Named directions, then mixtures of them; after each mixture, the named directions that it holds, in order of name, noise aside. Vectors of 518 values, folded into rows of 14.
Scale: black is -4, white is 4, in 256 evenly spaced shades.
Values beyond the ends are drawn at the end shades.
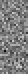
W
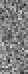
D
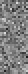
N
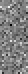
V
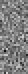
W.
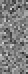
D, N, V.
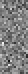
D, N, W.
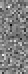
D, V.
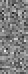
D, W.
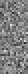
V, W.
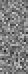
W.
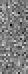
N, V, W.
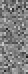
D, N.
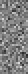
N, W.
